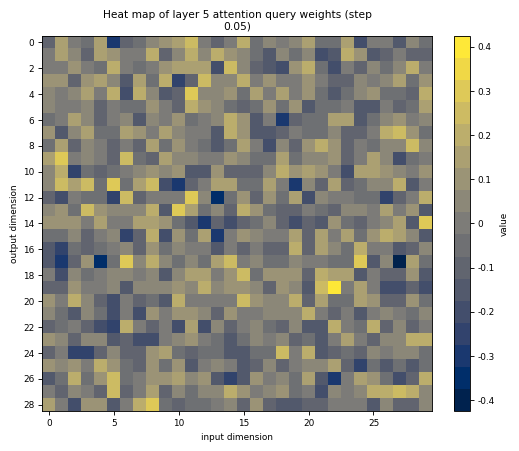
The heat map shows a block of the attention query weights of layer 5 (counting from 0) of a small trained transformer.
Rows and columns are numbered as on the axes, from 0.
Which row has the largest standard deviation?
17
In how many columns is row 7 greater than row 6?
14
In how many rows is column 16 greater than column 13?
14
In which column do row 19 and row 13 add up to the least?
29
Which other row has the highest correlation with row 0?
21
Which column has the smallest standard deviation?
16
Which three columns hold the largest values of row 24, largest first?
18, 20, 9
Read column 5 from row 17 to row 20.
-0.05 0.05 0.05 -0.2
